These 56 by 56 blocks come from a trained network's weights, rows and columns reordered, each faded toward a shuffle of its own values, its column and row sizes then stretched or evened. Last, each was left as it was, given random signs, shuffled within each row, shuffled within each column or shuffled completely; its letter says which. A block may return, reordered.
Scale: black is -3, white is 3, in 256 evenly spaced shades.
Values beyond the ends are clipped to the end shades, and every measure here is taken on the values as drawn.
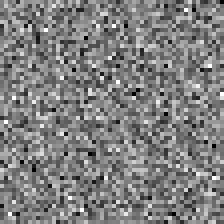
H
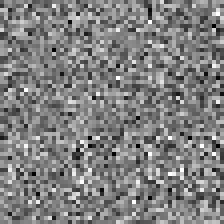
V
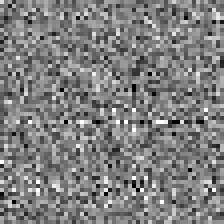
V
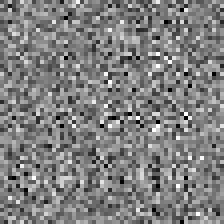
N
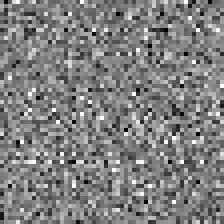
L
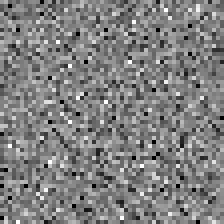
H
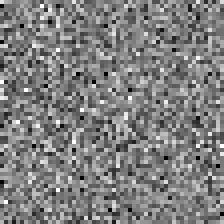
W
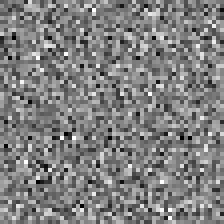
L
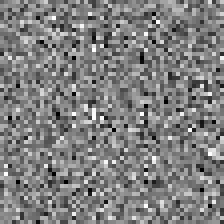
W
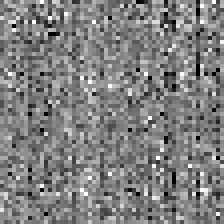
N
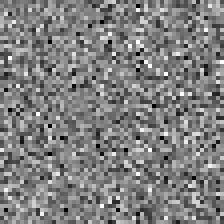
W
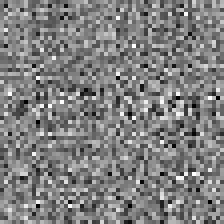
N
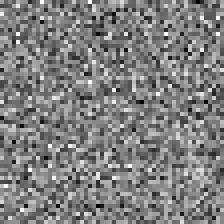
H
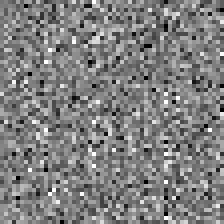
W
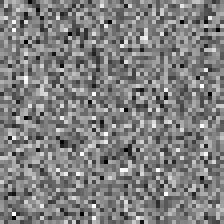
W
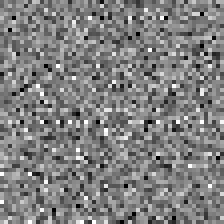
L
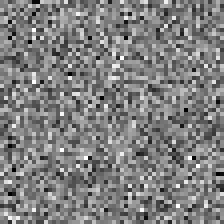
H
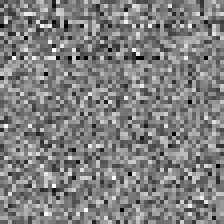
L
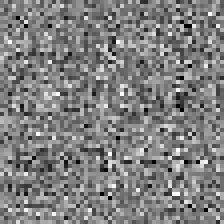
N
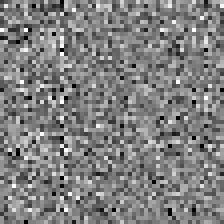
N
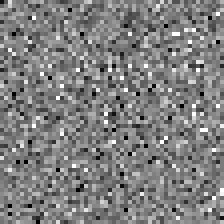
H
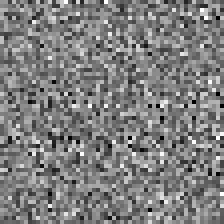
V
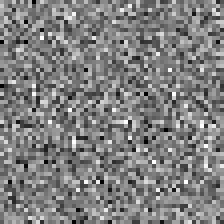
L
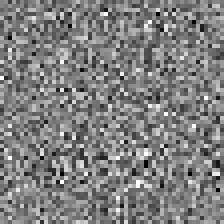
N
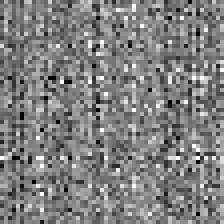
N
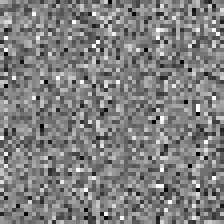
W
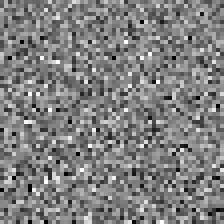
L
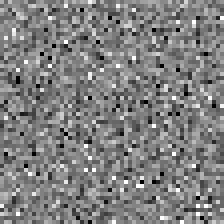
H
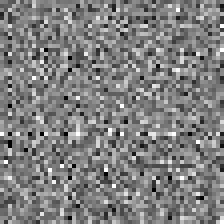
N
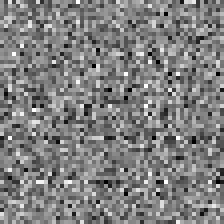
L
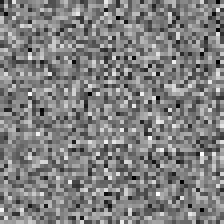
W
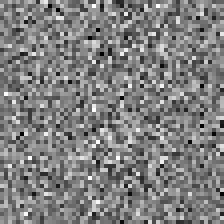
W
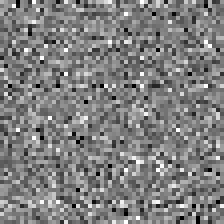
L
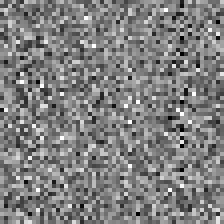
W
